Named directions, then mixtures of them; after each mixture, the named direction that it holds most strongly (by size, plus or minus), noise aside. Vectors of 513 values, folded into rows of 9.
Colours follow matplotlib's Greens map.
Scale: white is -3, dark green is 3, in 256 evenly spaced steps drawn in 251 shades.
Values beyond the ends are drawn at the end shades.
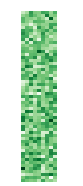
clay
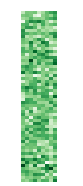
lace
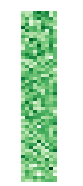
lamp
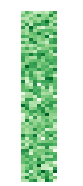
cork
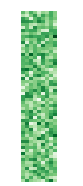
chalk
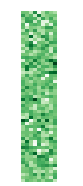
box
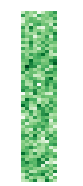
cork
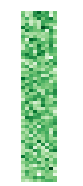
lamp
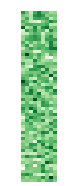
clay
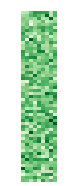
clay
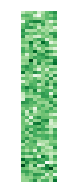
lace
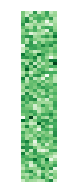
box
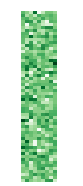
box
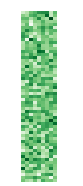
clay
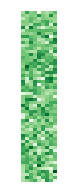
cork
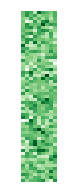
box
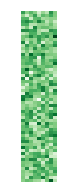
chalk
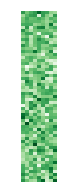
cork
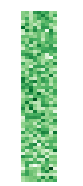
lamp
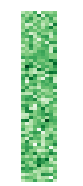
box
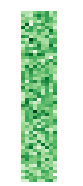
lamp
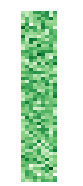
lamp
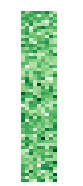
cork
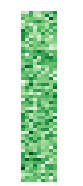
clay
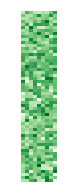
cork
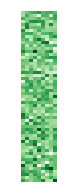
lace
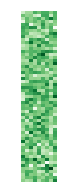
lace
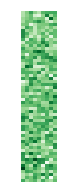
clay
